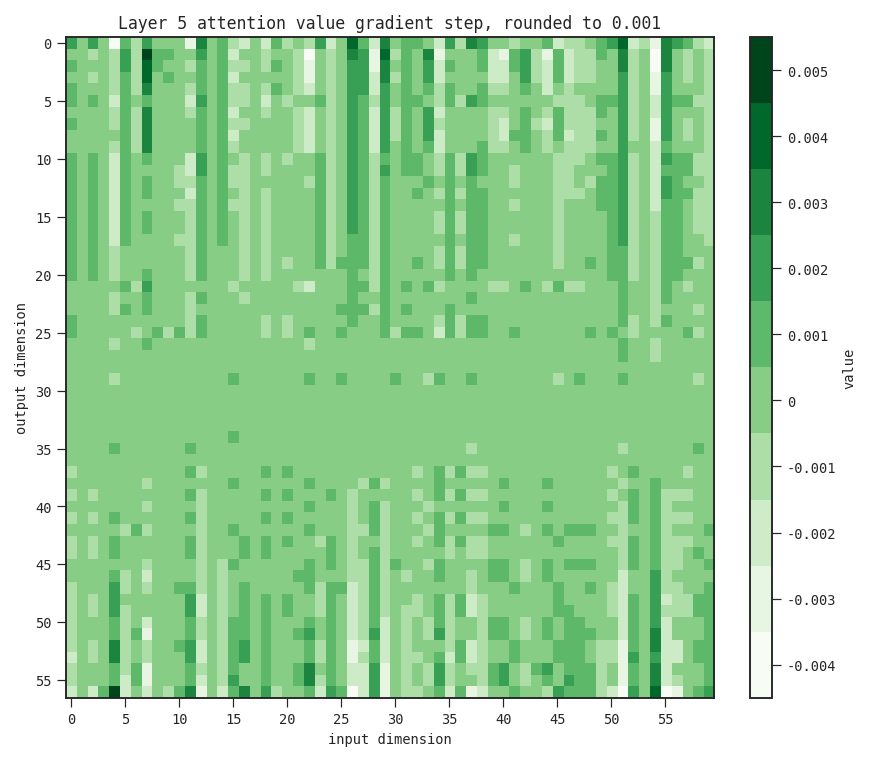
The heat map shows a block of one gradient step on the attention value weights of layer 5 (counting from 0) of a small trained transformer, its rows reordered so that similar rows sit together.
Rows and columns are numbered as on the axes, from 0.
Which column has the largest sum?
7
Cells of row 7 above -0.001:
39
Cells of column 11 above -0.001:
37
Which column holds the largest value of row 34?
15
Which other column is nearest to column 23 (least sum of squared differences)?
50
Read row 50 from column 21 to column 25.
0 0.001 0 0.001 0
